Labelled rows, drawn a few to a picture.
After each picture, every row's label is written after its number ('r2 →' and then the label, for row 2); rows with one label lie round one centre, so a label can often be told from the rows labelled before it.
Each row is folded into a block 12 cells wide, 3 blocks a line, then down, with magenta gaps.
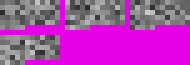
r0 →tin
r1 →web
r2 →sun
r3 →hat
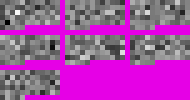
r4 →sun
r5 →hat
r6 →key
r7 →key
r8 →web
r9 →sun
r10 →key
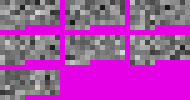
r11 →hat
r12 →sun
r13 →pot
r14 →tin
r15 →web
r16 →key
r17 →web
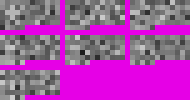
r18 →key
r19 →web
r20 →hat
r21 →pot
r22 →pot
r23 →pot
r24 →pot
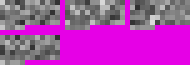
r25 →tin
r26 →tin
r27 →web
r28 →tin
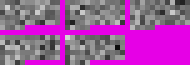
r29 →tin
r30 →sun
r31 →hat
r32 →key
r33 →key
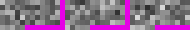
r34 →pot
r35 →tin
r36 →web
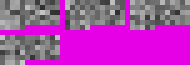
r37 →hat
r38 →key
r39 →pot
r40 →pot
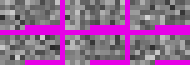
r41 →pot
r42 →pot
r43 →hat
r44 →hat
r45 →pot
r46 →web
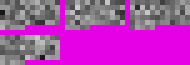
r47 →tin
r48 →hat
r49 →key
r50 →tin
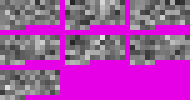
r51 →hat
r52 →tin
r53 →hat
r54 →tin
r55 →web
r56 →tin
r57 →web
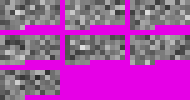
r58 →sun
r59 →hat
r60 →sun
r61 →web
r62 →sun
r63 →tin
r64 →sun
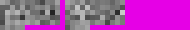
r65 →key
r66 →key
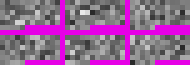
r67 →web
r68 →sun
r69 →key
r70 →tin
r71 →web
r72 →key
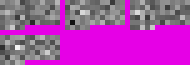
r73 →pot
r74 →sun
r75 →pot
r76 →sun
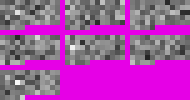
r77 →sun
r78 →pot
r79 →hat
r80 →tin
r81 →key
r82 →tin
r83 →sun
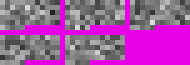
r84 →hat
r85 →pot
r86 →web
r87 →web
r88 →hat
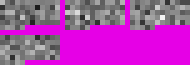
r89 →pot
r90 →pot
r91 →hat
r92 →hat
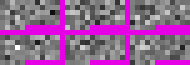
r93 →hat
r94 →pot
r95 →web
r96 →sun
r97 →sun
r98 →key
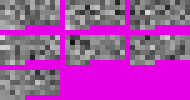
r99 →pot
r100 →hat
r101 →sun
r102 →pot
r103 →web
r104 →tin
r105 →hat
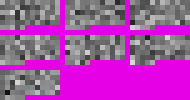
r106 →pot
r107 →hat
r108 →web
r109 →tin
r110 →pot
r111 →tin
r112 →sun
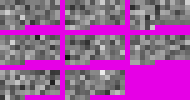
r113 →pot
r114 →web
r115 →pot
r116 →hat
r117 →web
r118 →hat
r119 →key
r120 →tin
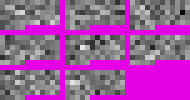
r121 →sun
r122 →hat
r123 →key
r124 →web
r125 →sun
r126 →web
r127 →sun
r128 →pot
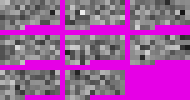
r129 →key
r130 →sun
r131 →key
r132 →sun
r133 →pot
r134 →hat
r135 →pot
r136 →web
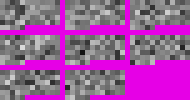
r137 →web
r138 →hat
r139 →hat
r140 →tin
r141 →web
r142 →key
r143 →hat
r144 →hat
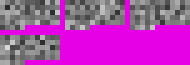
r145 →key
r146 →tin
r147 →pot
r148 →hat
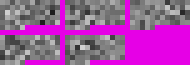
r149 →key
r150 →web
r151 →hat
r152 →web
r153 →sun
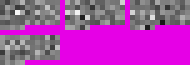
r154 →sun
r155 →pot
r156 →pot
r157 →key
